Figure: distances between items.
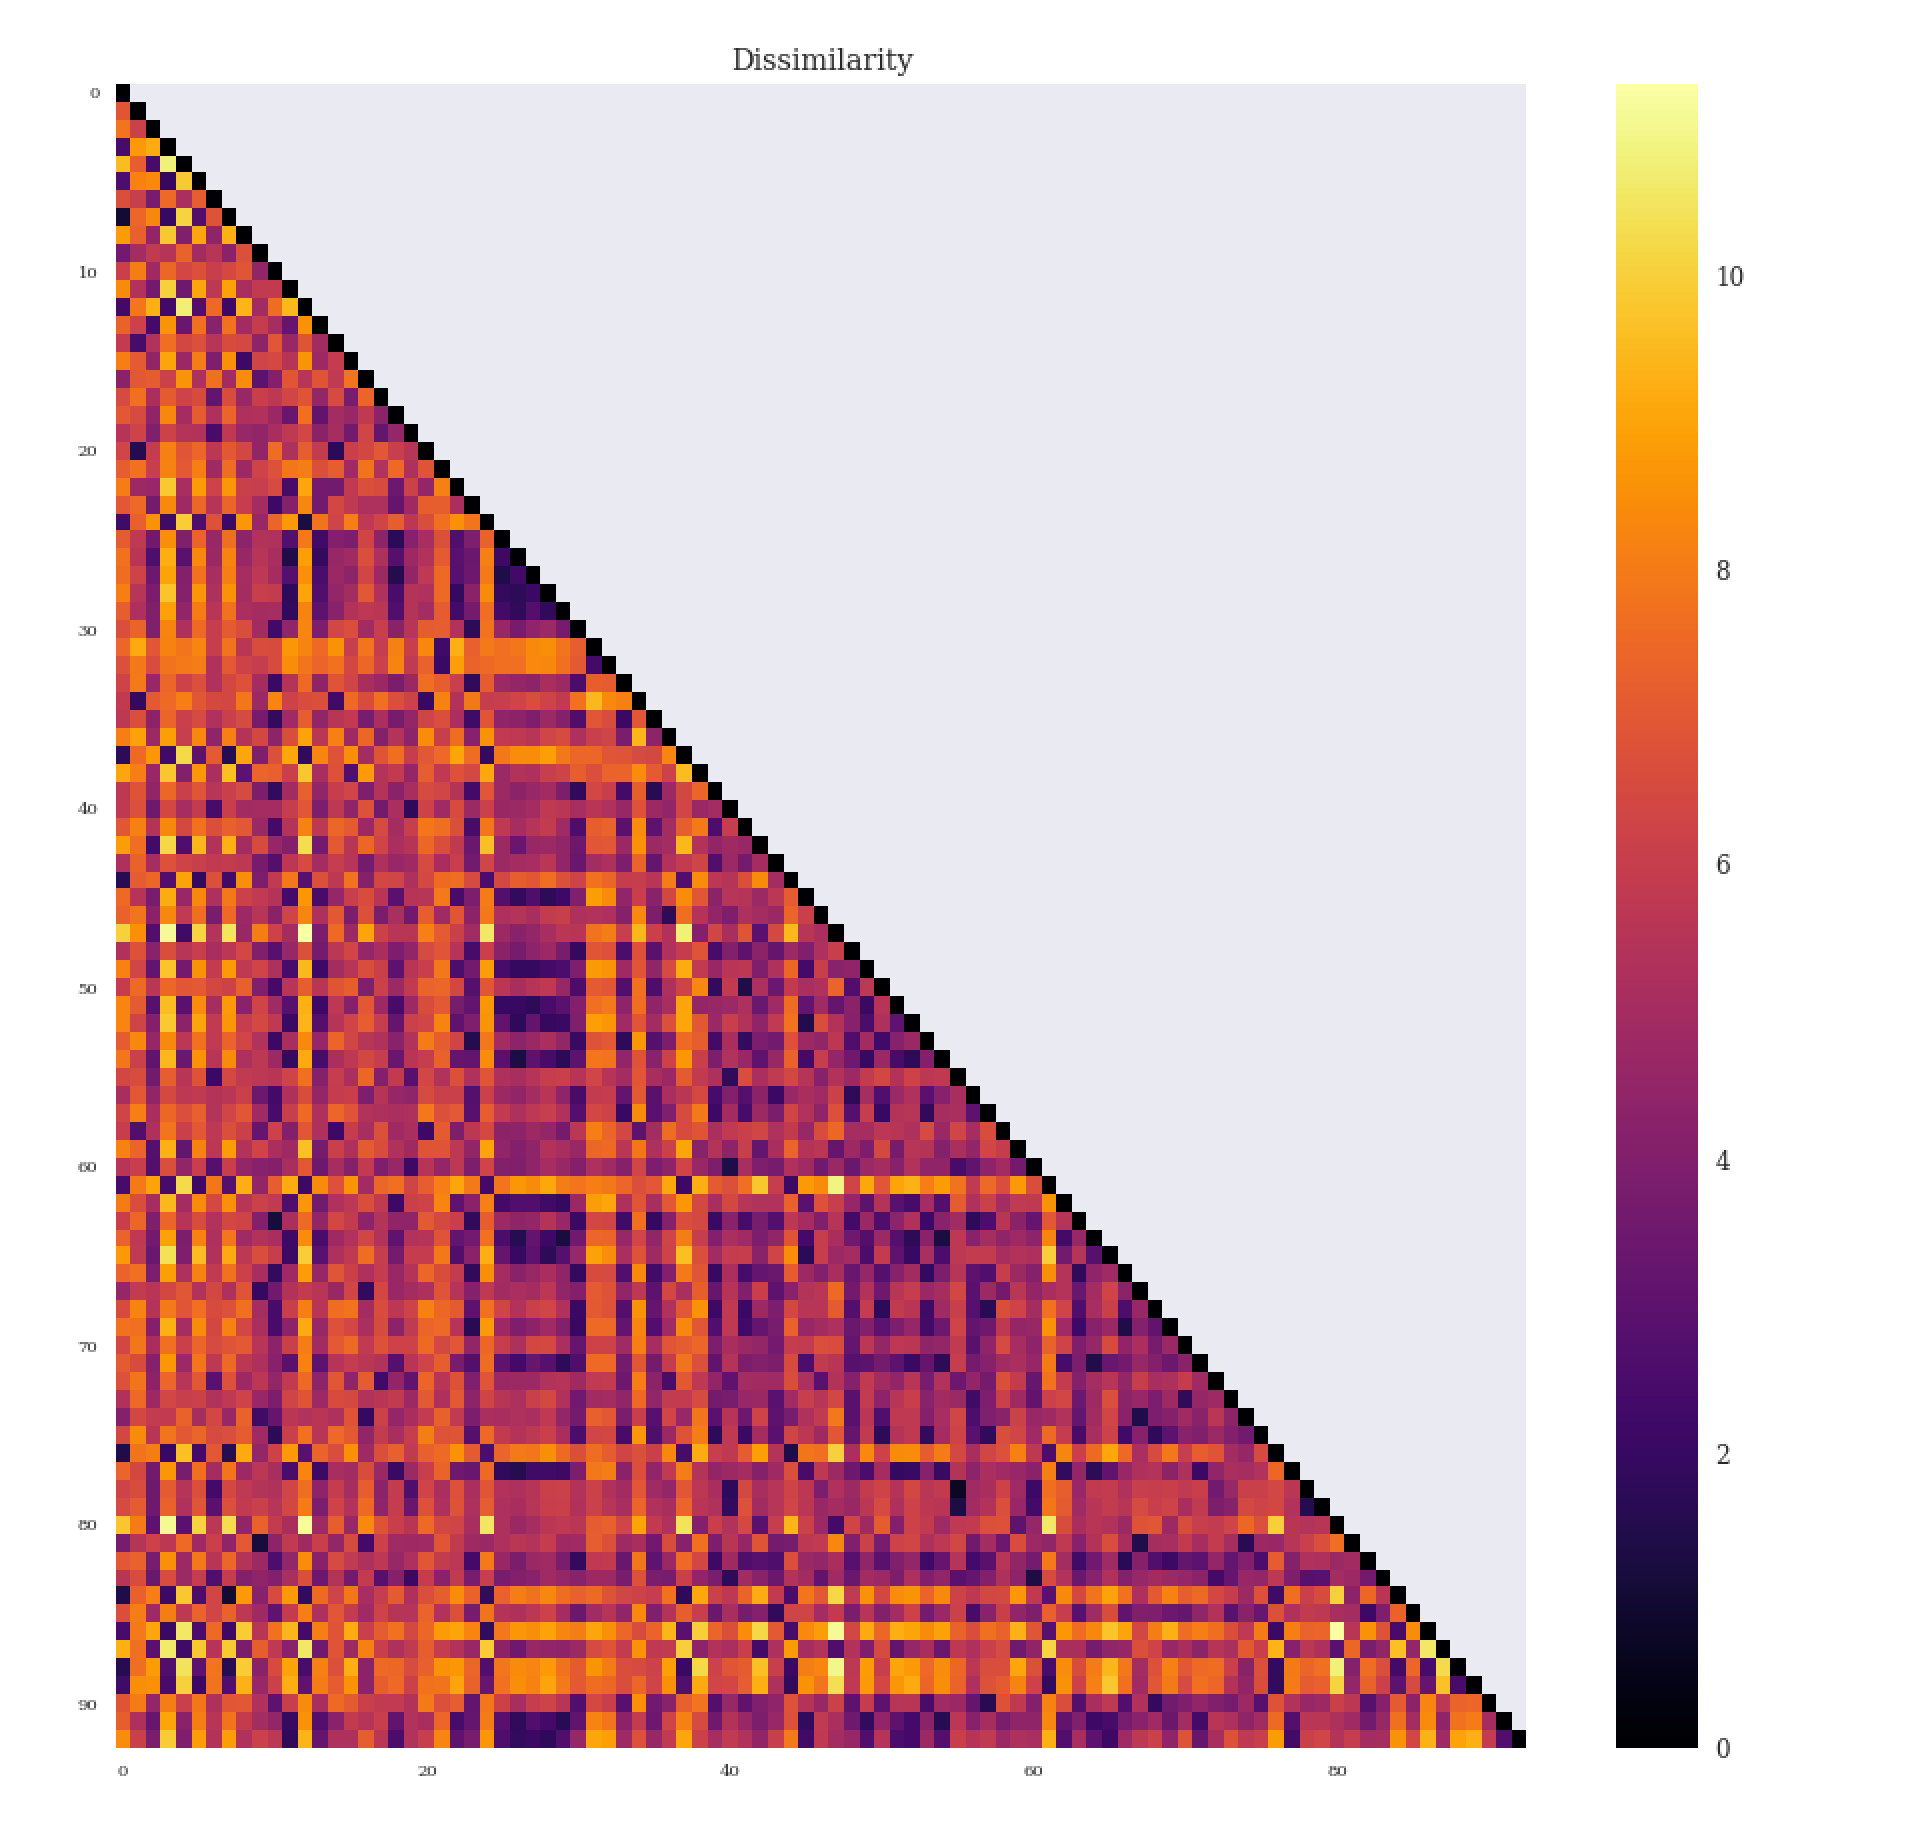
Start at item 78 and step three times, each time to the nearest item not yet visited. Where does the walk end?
40
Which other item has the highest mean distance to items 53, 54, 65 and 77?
3
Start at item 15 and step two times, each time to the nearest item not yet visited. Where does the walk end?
38
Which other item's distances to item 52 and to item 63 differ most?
10
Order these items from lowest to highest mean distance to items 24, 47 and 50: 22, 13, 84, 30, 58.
30, 13, 84, 58, 22
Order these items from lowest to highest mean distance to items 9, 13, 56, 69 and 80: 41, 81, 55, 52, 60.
60, 41, 81, 52, 55
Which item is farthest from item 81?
47
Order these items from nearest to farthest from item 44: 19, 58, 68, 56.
56, 19, 58, 68
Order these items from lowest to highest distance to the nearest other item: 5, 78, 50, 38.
78, 50, 5, 38
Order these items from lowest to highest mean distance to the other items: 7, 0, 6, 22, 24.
6, 22, 0, 7, 24
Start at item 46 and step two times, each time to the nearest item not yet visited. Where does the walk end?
72
